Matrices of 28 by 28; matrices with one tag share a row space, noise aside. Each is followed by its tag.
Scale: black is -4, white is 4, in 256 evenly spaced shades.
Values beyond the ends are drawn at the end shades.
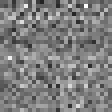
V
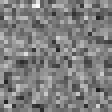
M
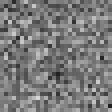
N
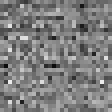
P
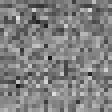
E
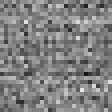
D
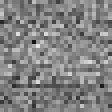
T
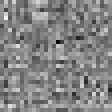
N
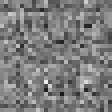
E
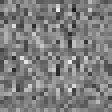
V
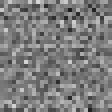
V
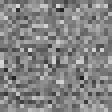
N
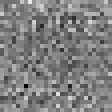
V
